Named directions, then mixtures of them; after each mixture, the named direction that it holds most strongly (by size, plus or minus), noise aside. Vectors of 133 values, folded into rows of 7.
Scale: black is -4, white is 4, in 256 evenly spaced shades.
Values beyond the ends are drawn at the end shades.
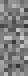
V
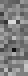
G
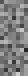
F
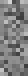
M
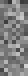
M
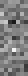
G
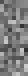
F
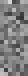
M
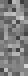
M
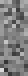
M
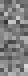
G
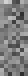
M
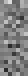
M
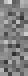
M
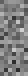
F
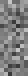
V
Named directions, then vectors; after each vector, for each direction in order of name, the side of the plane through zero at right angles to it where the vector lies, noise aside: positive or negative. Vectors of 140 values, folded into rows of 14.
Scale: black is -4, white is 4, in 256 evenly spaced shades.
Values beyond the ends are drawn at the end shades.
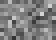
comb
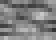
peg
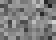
negative, negative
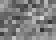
negative, positive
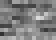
negative, positive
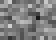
positive, negative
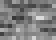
negative, positive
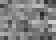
negative, negative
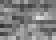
negative, positive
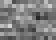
positive, negative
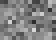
positive, positive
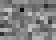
negative, positive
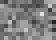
positive, positive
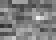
negative, positive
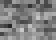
negative, positive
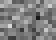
positive, negative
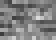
negative, positive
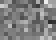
positive, positive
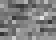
negative, positive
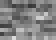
negative, positive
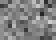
negative, negative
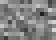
negative, negative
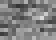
negative, positive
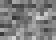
negative, positive
